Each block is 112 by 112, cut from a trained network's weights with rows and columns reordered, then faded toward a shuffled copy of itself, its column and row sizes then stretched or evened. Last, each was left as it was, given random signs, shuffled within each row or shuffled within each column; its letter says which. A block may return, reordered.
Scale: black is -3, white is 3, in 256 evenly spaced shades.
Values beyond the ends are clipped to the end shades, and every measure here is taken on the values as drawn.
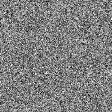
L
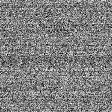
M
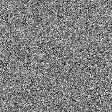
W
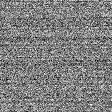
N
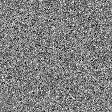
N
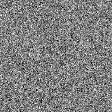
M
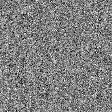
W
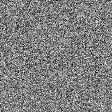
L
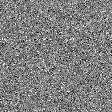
N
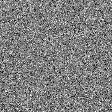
L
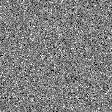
N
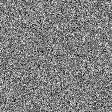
N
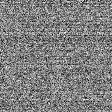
M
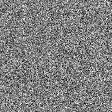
L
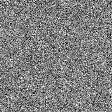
W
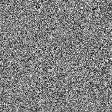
L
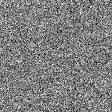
L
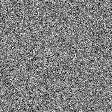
W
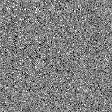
M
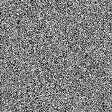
W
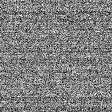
M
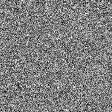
L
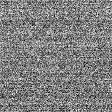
M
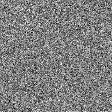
L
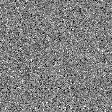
L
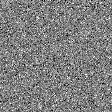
N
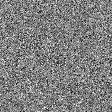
N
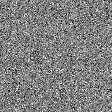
L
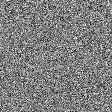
N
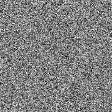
L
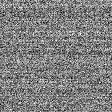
N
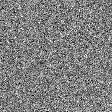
N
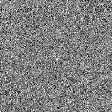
M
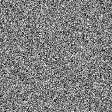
W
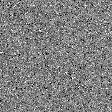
N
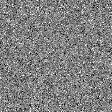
L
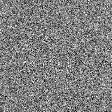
L
